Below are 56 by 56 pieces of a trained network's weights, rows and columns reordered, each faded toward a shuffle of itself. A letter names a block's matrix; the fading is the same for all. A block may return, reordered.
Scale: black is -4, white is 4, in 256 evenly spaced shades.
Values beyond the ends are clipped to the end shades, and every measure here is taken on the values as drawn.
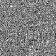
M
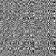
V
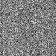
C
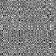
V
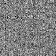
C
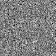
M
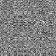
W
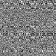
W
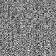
C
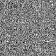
C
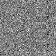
M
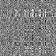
V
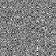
W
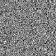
M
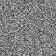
M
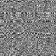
W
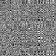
V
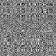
V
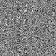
M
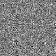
M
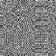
W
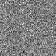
M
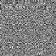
W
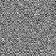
W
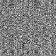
C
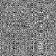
V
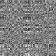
V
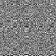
W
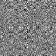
W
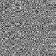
W
